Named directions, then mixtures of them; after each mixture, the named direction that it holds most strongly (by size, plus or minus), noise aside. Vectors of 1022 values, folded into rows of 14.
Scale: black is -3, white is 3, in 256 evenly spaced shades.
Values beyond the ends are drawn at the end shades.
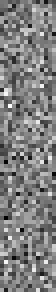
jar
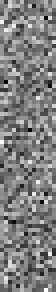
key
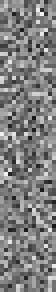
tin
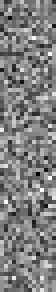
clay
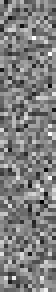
clay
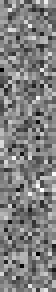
jar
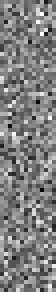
tin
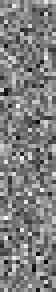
jar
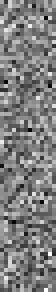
key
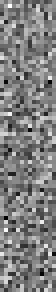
key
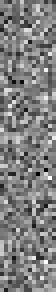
clay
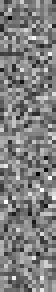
clay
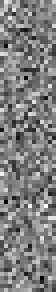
clay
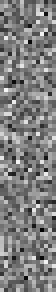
tin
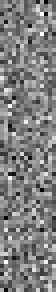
jar
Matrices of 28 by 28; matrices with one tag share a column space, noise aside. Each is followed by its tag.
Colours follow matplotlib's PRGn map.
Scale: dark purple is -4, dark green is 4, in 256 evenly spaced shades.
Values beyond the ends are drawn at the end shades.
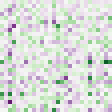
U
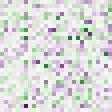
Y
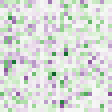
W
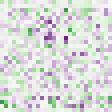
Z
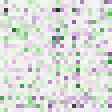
Z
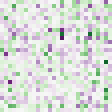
Y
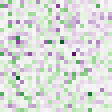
W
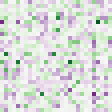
W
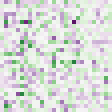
W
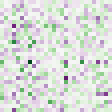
U
